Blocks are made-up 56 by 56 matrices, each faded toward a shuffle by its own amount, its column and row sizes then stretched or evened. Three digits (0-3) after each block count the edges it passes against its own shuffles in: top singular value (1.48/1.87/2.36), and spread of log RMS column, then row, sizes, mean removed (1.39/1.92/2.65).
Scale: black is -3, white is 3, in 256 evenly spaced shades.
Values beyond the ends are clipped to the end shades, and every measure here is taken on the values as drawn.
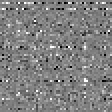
0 1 3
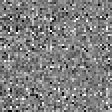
0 2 2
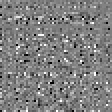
0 2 3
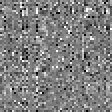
2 2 1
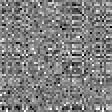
3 1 1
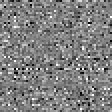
0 1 3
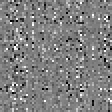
0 3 1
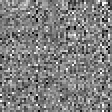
2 2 0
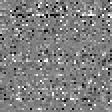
1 2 3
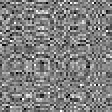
3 0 2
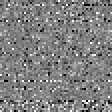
0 0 3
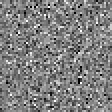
0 2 0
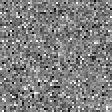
0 0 1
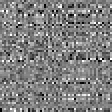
3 0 3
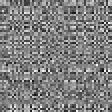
3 1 3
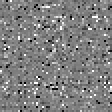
0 1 2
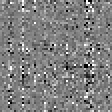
1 3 2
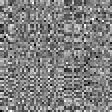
3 2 1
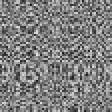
3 1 1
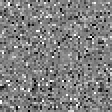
1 0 1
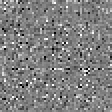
1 2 2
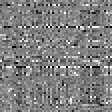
3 0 3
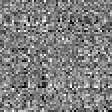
2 1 2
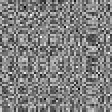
3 1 1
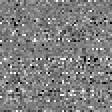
0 0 3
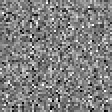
1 1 0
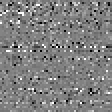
1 0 3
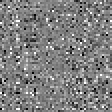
2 2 1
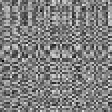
3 2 1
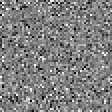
1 1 1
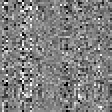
2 3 1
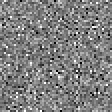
1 0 1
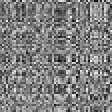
3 2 2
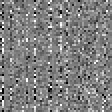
2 3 0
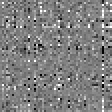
1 3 2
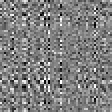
3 3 2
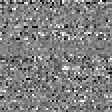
0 0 3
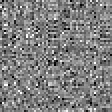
2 1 0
